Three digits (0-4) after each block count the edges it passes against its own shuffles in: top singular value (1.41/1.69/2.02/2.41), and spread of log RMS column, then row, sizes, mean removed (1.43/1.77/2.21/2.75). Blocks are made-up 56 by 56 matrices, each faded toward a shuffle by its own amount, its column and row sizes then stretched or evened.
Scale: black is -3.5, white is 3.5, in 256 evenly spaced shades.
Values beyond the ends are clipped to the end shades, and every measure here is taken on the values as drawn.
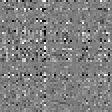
3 3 4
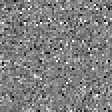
1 0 2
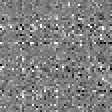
2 3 3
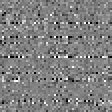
3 0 4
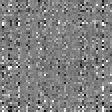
3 4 3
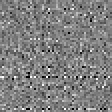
3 2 3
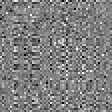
4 3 1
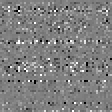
2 1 4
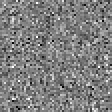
1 1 0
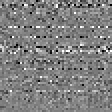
3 0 4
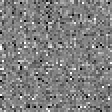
1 2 2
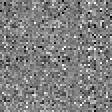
1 2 2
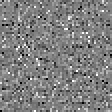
2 0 0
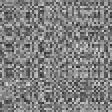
4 1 2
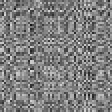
4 4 2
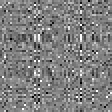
4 3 0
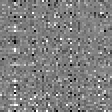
2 3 3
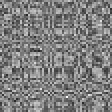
4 0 1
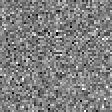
2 0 0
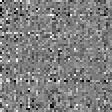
0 4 3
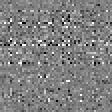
3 2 4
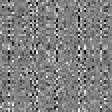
4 4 0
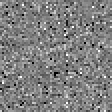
0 2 1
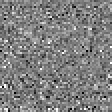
1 0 3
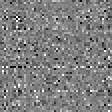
3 2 2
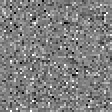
1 2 0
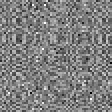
4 0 0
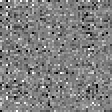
2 2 3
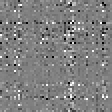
2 4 4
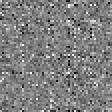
2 2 2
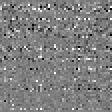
1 1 4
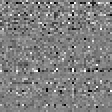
2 1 4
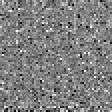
2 0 1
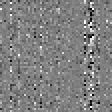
1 4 1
